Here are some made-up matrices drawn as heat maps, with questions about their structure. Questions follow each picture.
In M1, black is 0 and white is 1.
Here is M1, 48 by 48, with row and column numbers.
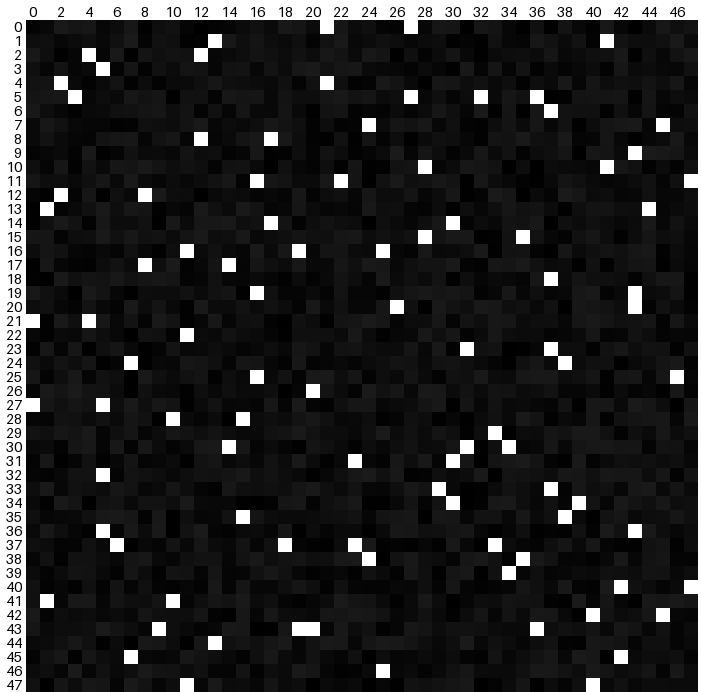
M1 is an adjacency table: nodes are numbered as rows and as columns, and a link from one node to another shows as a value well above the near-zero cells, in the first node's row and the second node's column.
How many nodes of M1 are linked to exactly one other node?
11
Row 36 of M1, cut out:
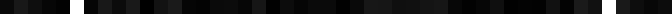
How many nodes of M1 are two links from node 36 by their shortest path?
6
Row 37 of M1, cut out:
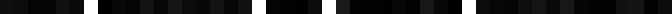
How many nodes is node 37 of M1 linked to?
4
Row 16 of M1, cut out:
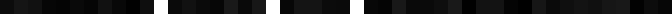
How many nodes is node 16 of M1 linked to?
3
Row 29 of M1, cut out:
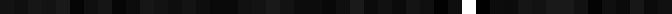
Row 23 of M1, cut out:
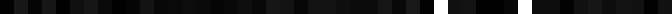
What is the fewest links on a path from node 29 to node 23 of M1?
3
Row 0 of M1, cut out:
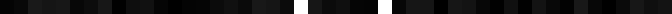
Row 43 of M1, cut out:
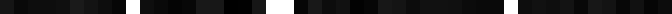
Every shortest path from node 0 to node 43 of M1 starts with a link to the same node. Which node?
node 27
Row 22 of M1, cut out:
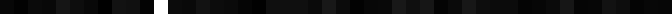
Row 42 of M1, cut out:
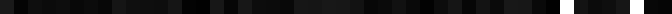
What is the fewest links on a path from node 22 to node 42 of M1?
4
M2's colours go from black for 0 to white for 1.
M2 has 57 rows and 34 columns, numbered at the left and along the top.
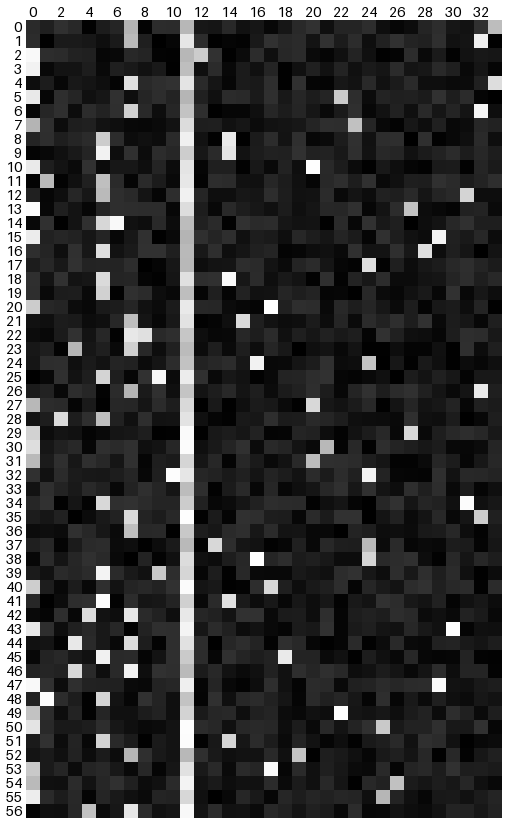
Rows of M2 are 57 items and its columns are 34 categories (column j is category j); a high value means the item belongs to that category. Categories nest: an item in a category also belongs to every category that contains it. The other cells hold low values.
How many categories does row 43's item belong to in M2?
3
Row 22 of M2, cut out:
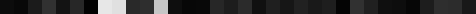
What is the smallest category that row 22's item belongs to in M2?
8
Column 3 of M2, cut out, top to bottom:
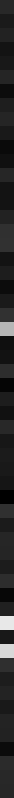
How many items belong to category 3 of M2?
3
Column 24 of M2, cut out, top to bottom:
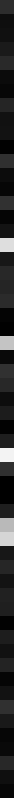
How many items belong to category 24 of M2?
5
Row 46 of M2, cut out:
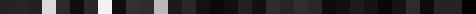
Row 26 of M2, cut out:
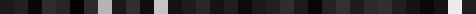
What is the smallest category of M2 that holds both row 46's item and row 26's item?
7
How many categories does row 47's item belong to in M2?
3
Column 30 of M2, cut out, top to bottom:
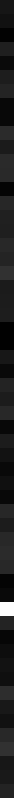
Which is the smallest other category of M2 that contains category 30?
0
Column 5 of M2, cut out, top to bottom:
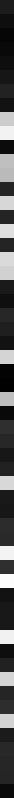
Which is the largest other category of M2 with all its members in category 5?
14
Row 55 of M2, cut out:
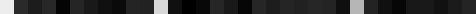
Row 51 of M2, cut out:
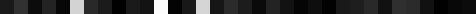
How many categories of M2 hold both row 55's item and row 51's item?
1
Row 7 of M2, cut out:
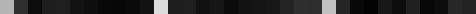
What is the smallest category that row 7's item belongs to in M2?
23
